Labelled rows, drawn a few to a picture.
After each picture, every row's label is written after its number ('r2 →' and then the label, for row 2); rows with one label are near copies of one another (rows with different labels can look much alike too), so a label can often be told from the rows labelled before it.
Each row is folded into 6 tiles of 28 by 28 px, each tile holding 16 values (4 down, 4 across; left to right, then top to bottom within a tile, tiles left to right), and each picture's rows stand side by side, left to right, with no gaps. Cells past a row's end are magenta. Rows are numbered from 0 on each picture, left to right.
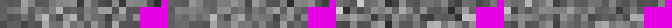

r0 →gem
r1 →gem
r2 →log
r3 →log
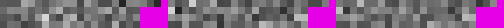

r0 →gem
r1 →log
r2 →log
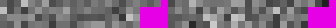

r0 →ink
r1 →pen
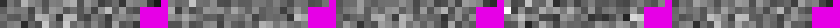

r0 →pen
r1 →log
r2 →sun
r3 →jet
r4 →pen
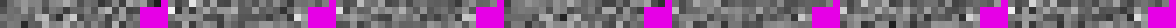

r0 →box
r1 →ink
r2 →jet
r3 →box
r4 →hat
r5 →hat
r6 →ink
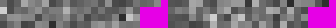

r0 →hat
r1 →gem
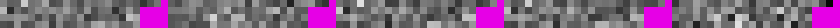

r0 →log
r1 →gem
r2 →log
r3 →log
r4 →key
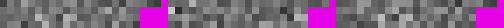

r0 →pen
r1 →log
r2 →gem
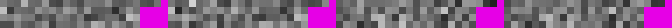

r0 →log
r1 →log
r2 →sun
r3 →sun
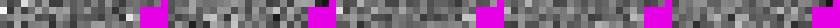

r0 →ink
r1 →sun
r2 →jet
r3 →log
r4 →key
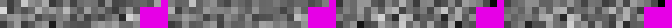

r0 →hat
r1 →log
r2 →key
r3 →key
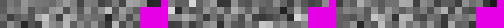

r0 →sun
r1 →log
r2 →pen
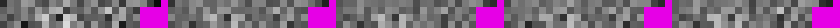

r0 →key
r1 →key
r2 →sun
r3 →key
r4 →sun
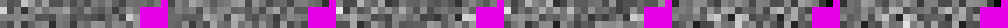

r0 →ink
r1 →pen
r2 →jet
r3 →hat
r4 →key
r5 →key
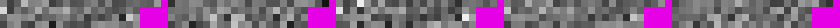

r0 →hat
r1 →key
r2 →ink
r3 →hat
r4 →box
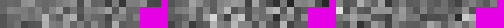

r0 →gem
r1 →gem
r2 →jet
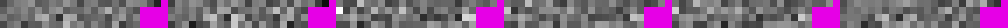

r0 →key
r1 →key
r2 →jet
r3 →log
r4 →hat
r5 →box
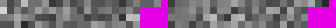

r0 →jet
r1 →box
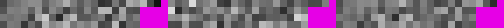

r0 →box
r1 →log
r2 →box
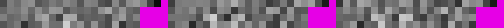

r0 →key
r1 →box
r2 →pen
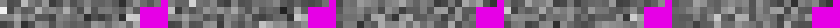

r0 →jet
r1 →log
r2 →box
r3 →hat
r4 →gem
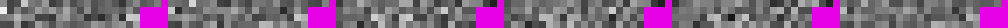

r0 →jet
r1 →log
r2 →pen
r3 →sun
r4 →box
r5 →log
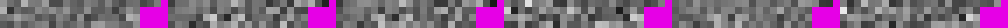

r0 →log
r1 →box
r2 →box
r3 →log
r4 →sun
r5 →hat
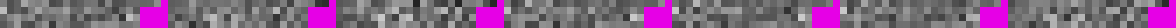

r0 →hat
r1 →sun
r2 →gem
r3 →hat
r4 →ink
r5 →jet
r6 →box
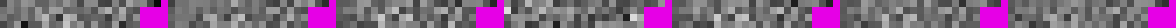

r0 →key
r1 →box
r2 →gem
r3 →hat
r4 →gem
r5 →gem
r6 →sun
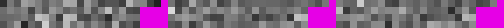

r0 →pen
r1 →jet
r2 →log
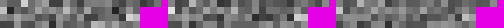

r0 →log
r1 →jet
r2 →hat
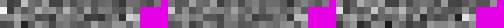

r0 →jet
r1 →jet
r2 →hat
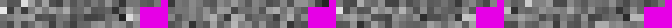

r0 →ink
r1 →key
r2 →jet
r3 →log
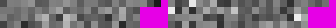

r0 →key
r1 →ink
